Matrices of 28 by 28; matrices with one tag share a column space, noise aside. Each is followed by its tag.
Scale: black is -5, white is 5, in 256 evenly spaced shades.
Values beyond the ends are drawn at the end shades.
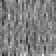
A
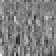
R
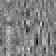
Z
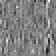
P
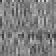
P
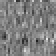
P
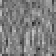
Z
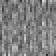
A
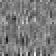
R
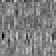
P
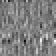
P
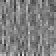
A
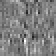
P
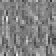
R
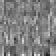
R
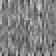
A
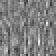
Z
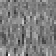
R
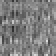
R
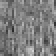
Z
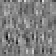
P
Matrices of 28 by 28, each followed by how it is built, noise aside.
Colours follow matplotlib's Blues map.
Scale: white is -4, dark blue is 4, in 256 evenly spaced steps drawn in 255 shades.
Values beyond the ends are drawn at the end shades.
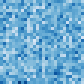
blocks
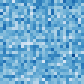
blocks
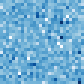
sparse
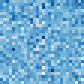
uneven columns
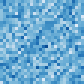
Hankel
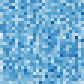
blocks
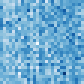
blocks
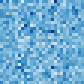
uneven columns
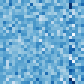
uneven columns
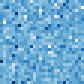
sparse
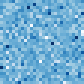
sparse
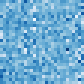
uneven columns
